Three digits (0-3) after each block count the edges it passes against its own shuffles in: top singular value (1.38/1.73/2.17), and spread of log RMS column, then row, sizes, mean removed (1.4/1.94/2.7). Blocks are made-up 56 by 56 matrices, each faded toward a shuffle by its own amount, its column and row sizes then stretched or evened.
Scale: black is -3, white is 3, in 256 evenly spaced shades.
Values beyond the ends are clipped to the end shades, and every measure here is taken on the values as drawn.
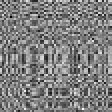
3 1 2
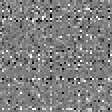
2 2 2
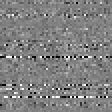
2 1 3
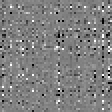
1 3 2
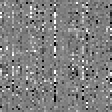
2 3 1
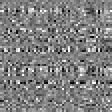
3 0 3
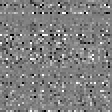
0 2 3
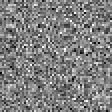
2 0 0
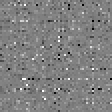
1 1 2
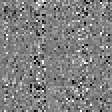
0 3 1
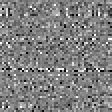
2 0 3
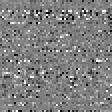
0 0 3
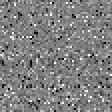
1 0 1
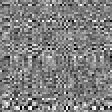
3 1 3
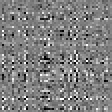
3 3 3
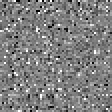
1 1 2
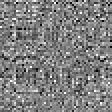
3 0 1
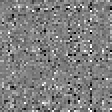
1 2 2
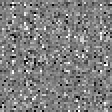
0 2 2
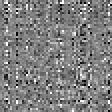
3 3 1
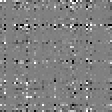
2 3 3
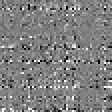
2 2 3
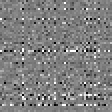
3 2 3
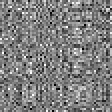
3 0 0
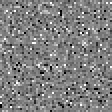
0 0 1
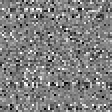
2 0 2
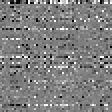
3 1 3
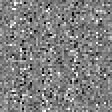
0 2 0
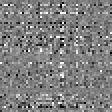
2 2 3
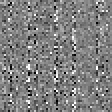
2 3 1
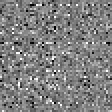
1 2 2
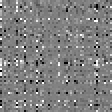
2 3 3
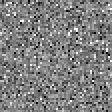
0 0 0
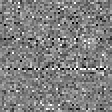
2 1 2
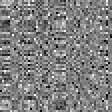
3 2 0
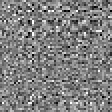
3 1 2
